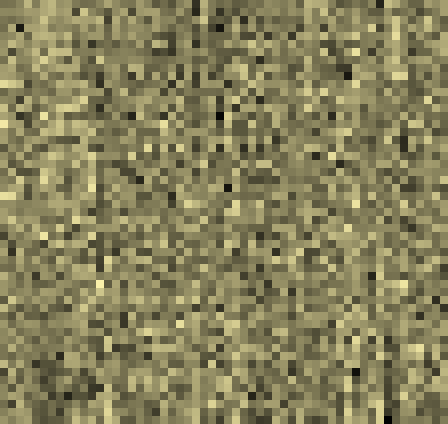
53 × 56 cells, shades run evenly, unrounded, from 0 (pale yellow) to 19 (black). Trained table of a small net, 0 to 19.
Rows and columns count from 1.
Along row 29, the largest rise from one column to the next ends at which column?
45
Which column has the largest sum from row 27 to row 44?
34
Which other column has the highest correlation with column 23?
27
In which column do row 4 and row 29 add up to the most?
28
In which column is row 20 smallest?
42
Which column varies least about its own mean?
46
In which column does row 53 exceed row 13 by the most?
49
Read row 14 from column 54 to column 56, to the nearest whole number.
10 5 8
